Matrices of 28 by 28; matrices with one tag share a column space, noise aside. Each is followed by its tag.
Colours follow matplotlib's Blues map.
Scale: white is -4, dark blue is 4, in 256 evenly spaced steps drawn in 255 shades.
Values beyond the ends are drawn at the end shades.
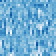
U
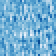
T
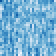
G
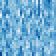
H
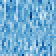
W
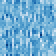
T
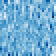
W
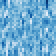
H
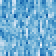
H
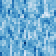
H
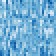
H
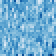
W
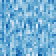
G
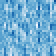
G
